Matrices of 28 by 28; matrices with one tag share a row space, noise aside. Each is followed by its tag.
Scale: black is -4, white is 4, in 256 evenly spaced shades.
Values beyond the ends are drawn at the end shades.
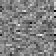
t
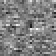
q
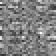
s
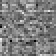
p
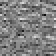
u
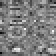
s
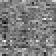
u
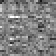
s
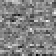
q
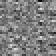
s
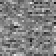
q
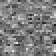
q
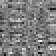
s
